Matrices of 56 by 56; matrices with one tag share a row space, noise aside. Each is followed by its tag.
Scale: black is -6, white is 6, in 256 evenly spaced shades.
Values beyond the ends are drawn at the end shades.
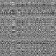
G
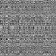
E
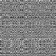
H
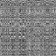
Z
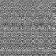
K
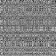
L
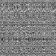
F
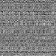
F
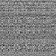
F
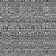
E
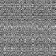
K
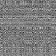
L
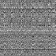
K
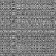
G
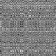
H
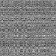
F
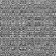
Z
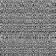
L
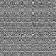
K
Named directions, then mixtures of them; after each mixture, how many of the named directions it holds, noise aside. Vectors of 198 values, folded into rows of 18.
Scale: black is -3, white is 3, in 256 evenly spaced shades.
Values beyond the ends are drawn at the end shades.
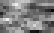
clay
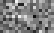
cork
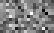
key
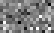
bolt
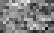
four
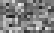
four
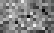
two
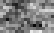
one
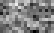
two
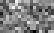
three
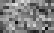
four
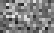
two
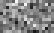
four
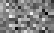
one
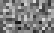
three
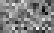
three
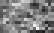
three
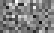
one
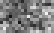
three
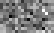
two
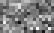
two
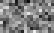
four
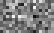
one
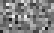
two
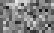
three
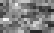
one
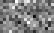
three
